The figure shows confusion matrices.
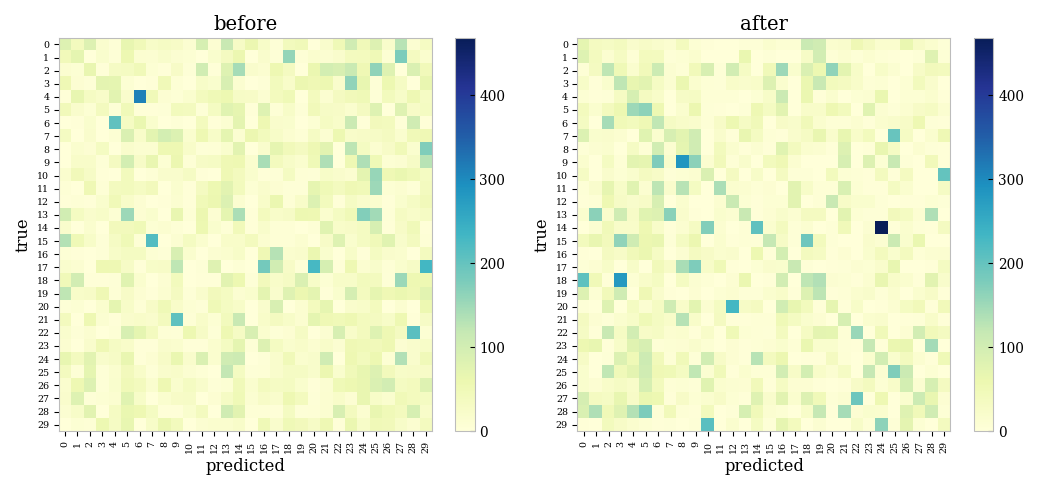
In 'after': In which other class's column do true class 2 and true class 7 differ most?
25
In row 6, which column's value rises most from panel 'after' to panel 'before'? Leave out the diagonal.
4
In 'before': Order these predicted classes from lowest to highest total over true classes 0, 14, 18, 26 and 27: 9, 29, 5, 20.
20, 9, 29, 5
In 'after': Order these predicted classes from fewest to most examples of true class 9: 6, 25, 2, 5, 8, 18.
18, 2, 5, 25, 6, 8
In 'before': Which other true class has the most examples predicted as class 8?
7
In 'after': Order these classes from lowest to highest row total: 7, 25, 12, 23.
12, 23, 7, 25
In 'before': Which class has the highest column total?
25
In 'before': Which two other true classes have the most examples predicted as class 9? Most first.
21, 17
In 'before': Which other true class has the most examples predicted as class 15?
22
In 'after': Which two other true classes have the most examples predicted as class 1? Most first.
13, 28
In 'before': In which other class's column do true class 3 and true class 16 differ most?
23
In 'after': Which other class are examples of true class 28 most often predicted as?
5
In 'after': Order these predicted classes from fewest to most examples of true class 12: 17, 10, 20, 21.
10, 21, 17, 20
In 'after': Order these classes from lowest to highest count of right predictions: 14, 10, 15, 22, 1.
1, 10, 15, 22, 14
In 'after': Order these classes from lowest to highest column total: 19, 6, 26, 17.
17, 26, 19, 6
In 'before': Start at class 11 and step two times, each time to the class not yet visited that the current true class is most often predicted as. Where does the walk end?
13
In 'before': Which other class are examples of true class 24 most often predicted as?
27
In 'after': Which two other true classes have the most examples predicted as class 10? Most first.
29, 14
